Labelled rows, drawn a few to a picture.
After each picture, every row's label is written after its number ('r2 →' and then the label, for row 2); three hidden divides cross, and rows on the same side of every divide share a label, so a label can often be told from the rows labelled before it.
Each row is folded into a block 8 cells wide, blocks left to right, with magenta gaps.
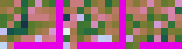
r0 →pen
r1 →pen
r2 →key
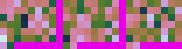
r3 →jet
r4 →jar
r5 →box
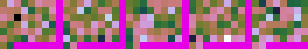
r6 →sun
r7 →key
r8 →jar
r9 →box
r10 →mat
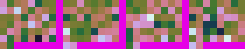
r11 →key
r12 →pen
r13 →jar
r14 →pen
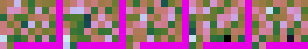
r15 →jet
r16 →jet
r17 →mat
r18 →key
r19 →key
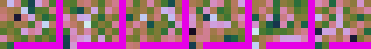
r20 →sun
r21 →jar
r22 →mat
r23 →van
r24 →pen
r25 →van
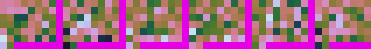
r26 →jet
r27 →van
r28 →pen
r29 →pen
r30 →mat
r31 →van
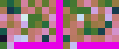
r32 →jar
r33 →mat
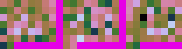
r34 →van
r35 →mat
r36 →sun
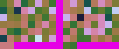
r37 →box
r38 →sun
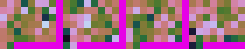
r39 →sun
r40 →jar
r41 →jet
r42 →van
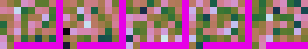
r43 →key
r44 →van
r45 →box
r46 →sun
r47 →mat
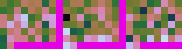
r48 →jar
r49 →pen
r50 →box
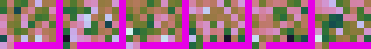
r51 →box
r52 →jar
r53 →pen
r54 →key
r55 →key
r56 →jet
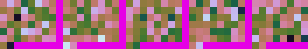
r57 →sun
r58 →pen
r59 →sun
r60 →mat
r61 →key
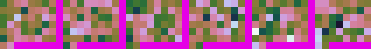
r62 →mat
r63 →van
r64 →jar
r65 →sun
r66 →pen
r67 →jet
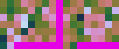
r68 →jar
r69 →sun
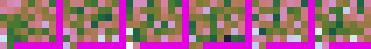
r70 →jet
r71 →box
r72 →pen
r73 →key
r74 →pen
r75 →pen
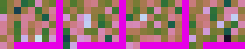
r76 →box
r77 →jar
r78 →mat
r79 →key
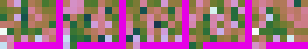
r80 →pen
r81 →jet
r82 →box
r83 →sun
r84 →pen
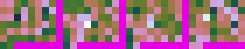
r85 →sun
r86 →jar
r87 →jar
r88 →mat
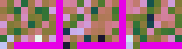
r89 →box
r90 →van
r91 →jet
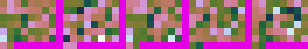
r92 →jet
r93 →box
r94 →jet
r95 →sun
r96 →sun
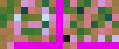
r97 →mat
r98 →box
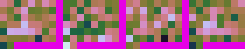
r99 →van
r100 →pen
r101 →key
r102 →van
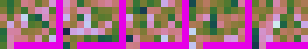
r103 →jar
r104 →van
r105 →box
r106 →pen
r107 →jar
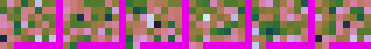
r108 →box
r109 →sun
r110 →jar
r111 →mat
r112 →pen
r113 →box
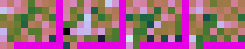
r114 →jet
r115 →van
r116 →jet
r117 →jet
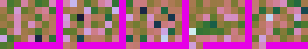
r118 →key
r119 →sun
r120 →box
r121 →pen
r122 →mat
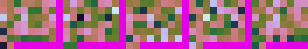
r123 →van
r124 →sun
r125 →box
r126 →mat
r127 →van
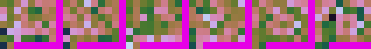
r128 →van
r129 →van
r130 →pen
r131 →jar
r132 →sun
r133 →sun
